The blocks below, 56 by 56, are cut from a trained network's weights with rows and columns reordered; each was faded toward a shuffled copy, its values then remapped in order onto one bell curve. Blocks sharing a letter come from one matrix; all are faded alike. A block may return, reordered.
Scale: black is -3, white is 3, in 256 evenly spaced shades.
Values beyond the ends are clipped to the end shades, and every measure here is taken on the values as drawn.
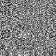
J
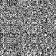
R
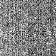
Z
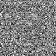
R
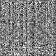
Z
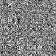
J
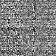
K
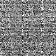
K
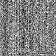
Z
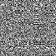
R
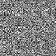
J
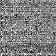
K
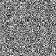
J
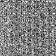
Z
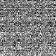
K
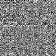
R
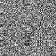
J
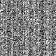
Z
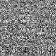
R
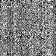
Z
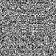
R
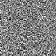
J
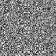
J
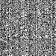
Z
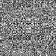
R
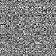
R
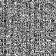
Z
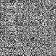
R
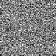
J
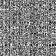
Z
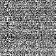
K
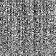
Z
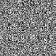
J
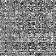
K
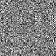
J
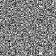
J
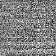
K
